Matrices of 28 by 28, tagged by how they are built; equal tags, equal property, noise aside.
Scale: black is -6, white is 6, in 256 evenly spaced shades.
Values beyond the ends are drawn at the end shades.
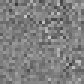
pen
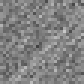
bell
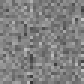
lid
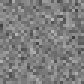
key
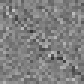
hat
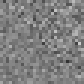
pen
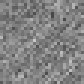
bell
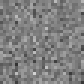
lid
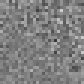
pen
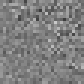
pen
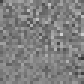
pen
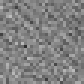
key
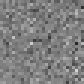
lid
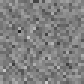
key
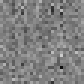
lid
